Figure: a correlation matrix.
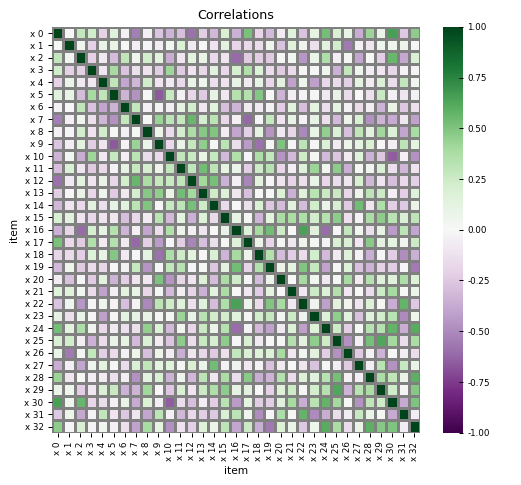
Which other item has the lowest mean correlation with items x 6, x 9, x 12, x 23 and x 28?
x 5
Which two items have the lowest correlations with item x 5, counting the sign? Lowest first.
x 9, x 7
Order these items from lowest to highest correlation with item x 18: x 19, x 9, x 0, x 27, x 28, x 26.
x 9, x 28, x 0, x 27, x 26, x 19
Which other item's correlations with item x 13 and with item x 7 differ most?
x 28
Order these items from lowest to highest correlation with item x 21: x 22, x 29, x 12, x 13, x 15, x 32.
x 13, x 12, x 22, x 32, x 29, x 15
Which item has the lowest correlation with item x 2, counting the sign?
x 16
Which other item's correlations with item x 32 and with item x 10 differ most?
x 30
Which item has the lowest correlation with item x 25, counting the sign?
x 26
